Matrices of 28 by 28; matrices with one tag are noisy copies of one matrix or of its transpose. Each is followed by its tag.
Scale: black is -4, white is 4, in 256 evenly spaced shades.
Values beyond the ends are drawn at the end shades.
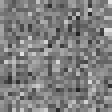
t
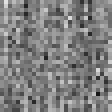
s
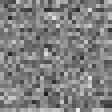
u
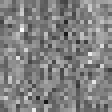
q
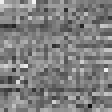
s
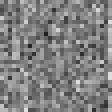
u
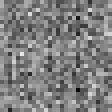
t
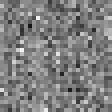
t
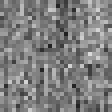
q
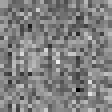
t
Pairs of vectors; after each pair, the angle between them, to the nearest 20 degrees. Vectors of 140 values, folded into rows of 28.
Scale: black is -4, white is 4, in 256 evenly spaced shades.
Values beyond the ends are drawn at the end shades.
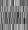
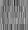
140 degrees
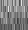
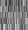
120 degrees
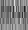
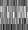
120 degrees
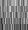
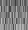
140 degrees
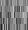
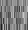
20 degrees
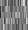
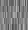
80 degrees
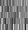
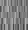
160 degrees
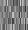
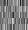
160 degrees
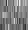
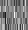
120 degrees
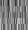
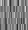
140 degrees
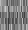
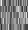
100 degrees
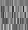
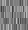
40 degrees
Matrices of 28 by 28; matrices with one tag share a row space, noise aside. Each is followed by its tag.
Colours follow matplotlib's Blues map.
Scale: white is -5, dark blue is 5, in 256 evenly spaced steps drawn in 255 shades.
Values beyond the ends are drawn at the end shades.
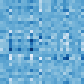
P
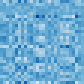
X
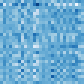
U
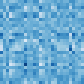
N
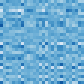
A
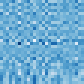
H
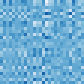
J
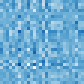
H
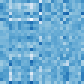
P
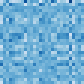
N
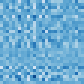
H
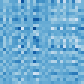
U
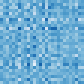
H
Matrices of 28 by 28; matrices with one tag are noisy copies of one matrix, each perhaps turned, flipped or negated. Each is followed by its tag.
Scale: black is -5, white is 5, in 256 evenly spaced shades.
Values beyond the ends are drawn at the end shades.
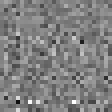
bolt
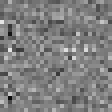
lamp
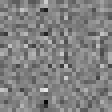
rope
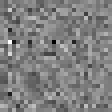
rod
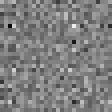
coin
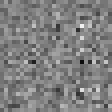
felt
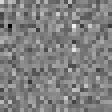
coin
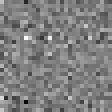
coin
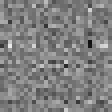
rope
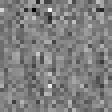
lamp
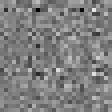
bolt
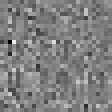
rod
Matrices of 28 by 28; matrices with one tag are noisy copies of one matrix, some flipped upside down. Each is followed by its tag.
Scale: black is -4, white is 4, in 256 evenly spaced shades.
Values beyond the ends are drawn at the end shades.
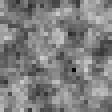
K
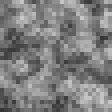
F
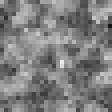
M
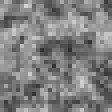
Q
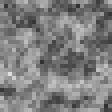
Q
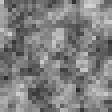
K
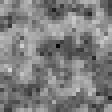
Q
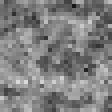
Q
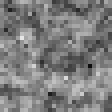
Q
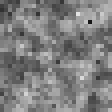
F
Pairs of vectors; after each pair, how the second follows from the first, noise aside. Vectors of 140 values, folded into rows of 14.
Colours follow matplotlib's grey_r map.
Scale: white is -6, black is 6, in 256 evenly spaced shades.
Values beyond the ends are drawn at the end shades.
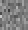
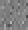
reversed, partly zeroed.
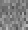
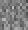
shuffled.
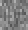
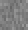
reversed, shrunk.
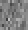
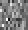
negated, scaled up.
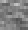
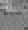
reversed, negated, partly zeroed.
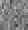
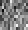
negated, scaled up.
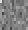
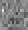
shuffled.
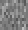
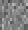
shuffled.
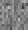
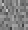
shuffled.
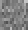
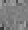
reversed, negated, partly zeroed.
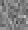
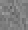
reversed, shrunk.
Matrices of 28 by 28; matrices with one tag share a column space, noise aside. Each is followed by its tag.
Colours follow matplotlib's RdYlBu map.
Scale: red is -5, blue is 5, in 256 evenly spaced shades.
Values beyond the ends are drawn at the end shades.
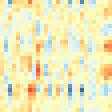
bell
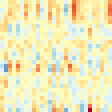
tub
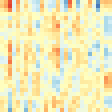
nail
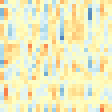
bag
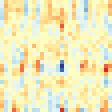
tub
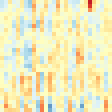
nail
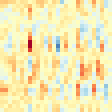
bell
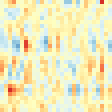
bell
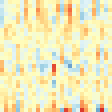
tub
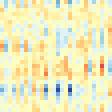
bell
